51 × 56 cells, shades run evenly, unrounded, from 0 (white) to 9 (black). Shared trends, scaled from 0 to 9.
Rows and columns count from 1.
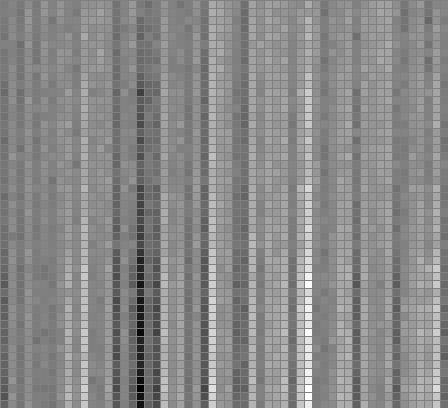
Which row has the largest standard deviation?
49
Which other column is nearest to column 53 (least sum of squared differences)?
43
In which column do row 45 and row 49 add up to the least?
39
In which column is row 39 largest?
18
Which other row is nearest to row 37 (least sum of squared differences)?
32
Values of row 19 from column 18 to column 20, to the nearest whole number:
6 5 5
